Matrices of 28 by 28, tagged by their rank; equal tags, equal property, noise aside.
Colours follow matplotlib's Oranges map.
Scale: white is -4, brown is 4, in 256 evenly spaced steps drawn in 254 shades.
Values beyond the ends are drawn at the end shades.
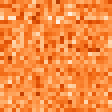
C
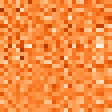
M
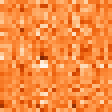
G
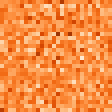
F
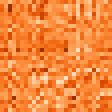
M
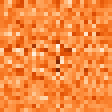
F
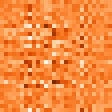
G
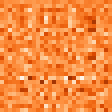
M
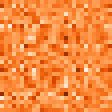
G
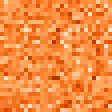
C
